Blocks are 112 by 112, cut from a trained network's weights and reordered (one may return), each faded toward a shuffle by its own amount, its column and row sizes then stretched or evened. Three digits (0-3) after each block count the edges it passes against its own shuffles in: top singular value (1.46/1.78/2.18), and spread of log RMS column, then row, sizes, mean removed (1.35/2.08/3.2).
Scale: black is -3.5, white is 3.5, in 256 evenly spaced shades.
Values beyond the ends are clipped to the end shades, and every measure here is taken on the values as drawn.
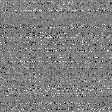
1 1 3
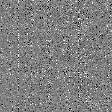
0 2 0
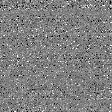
0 1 2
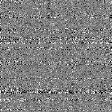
1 2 3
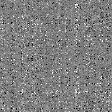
0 2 2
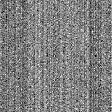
3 1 0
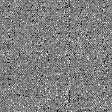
0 2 1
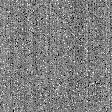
1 0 0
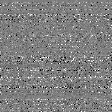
0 1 3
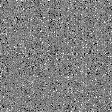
0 1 1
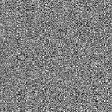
2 2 1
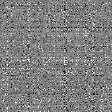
2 2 2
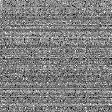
3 1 1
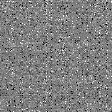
0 2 0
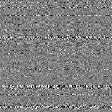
3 1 3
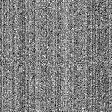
3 0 0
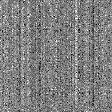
3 2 1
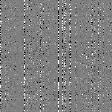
2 3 1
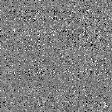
0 2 2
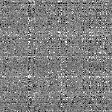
2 2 2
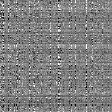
3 3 0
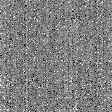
1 1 1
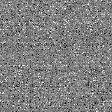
0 1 1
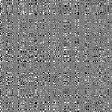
3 3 3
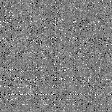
0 1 2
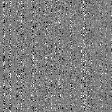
0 3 1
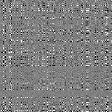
3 3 3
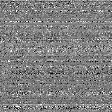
2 1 3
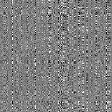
3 3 2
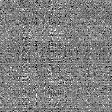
2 2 0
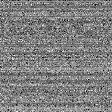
3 0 1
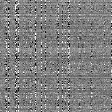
3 3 0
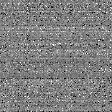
2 1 2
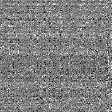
2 2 0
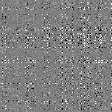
1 3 3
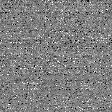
0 0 2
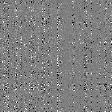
0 3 2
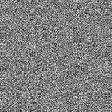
2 1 0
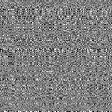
3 0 3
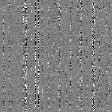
2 3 1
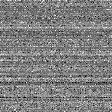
3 0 2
